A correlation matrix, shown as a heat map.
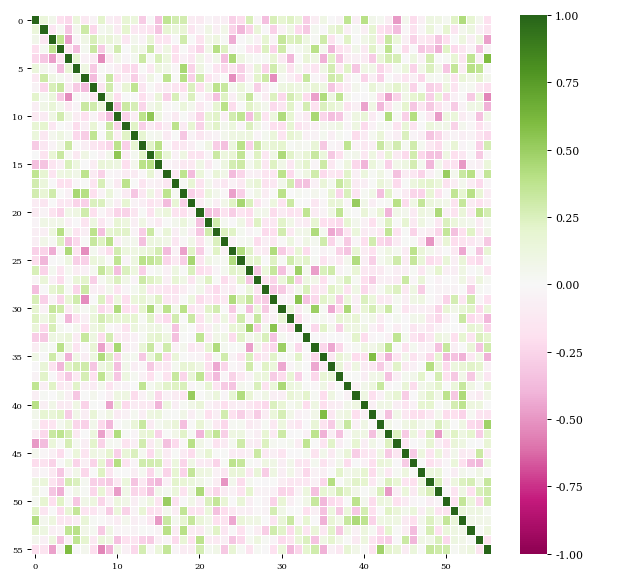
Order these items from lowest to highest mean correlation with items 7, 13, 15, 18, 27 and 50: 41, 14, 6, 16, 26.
26, 41, 6, 16, 14
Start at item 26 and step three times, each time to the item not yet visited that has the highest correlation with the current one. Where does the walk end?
24
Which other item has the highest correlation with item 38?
30
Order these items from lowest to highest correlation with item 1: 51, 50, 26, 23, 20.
26, 51, 20, 23, 50
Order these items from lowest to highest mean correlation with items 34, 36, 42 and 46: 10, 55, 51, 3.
3, 51, 10, 55
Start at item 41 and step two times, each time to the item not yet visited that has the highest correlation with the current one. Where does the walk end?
8
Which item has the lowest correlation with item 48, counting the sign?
23
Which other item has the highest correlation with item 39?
19
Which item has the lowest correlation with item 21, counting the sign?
20
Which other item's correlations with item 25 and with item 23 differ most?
13
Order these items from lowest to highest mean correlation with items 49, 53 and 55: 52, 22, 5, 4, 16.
22, 52, 5, 16, 4
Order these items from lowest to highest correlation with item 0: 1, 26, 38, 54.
54, 1, 26, 38
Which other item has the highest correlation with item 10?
14
